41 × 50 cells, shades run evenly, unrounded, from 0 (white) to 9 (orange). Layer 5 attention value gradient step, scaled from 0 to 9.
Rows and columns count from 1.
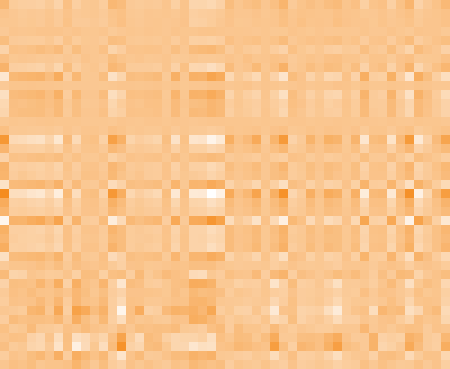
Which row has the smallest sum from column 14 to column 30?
22
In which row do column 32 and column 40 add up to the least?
25
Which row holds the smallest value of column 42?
35
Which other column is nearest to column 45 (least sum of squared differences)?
19
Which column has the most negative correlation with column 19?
30
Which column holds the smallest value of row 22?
24
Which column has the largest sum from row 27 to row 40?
9
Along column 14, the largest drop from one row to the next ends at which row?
40
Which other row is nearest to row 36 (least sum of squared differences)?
34
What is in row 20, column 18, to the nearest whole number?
4
